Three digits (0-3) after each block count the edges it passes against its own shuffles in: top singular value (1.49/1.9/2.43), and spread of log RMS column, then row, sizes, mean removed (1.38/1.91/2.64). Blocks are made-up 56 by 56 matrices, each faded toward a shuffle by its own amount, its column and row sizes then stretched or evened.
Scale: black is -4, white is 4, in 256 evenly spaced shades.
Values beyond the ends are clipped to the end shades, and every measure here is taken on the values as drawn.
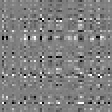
3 3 3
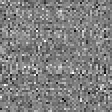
2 1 1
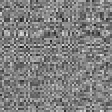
3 1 2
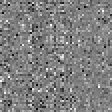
2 2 0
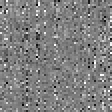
1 3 0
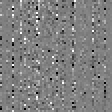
0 3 0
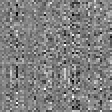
2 3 0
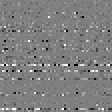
2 1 3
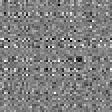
3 1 3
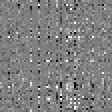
0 3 2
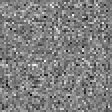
1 1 1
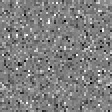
0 0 0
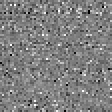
0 0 2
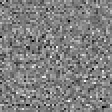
1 0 1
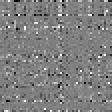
2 2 3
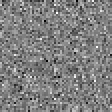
1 1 1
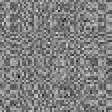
3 0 0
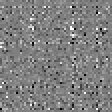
2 2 2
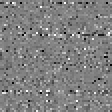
0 0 2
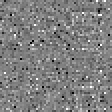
1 1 1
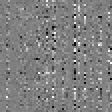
2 3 1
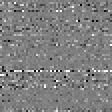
2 1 3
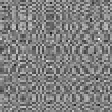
3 0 1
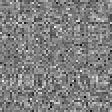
2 0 1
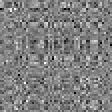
3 1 2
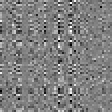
3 3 1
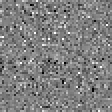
0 1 1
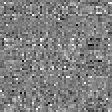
2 0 2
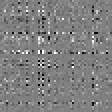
2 3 3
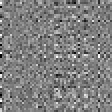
3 3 2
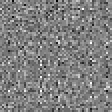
2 2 1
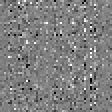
1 3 1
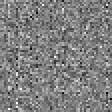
1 2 0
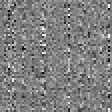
2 3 0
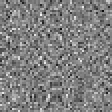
2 1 0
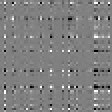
3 3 3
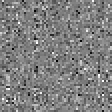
1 2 0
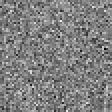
0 0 0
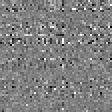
2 1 3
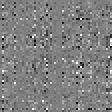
1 3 2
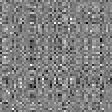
3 2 2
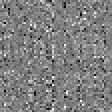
2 2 0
